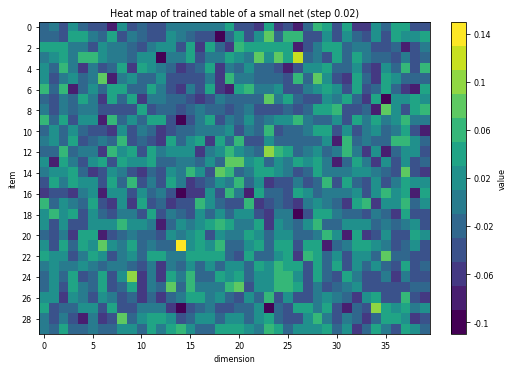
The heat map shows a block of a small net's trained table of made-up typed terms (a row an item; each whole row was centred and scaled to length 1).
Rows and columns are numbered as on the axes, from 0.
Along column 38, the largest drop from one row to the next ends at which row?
16
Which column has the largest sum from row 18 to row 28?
28
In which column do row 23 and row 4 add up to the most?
37
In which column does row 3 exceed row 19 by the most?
26
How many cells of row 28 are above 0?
16
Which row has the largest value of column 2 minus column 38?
6
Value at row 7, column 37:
0.02
